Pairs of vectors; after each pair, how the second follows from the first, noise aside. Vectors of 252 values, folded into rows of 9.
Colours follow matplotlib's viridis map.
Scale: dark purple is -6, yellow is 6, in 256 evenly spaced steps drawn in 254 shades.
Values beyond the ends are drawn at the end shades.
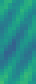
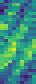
negated, scaled up.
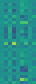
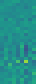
wrapped around, partly zeroed.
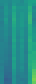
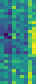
wrapped around, scaled up.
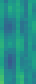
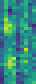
negated, scaled up.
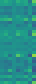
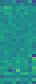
negated, partly zeroed.
